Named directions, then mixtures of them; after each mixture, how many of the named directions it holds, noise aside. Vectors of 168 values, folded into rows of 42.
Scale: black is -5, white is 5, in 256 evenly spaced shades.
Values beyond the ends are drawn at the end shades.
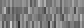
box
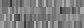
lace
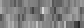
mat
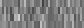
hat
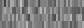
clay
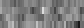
one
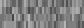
four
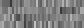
one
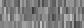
three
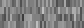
four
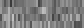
four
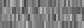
one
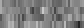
one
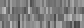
three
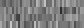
two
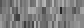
four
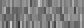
one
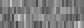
two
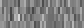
one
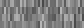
two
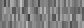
one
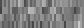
four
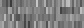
one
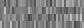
four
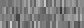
two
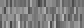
one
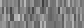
one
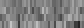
two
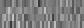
three
